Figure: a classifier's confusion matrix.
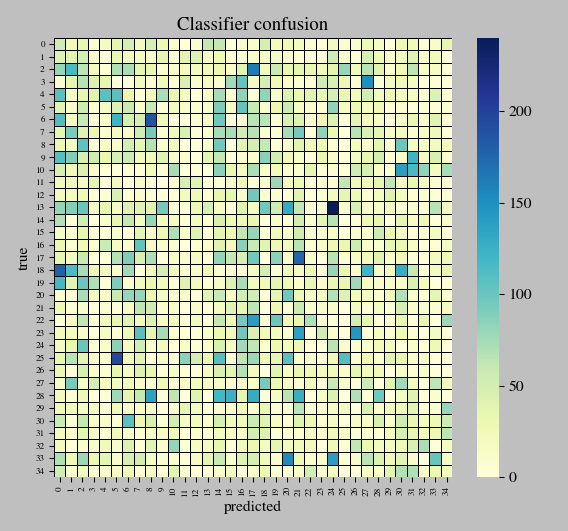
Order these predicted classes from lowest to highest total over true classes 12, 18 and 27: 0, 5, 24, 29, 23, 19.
23, 19, 5, 29, 24, 0
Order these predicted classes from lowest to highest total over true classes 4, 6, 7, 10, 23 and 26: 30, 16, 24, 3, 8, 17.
3, 24, 30, 17, 16, 8
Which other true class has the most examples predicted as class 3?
19
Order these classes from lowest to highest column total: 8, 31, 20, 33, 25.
25, 33, 31, 20, 8
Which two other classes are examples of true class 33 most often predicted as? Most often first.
20, 24
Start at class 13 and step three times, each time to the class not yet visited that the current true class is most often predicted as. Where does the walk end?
17
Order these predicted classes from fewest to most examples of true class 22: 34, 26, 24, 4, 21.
24, 4, 21, 26, 34
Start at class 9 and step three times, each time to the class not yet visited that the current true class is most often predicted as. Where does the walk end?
30
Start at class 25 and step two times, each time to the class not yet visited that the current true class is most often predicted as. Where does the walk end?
16
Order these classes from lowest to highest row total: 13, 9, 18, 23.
23, 9, 18, 13
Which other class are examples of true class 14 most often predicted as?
8
